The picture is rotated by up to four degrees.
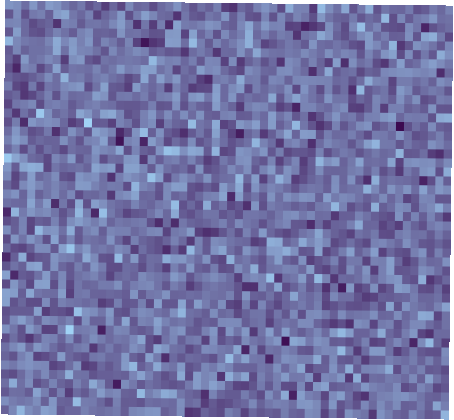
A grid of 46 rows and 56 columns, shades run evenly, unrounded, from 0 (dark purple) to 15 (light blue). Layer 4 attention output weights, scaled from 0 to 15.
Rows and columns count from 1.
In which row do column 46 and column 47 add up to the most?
16
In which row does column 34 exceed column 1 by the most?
27
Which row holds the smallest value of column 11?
41
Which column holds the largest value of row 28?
9
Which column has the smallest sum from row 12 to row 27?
29
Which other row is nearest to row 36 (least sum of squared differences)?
46
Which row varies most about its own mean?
14
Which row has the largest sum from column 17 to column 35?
17
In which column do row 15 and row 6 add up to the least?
23
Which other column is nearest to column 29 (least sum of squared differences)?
52
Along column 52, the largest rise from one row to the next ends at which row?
39
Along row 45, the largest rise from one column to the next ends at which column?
10
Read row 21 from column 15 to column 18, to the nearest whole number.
8 5 13 9
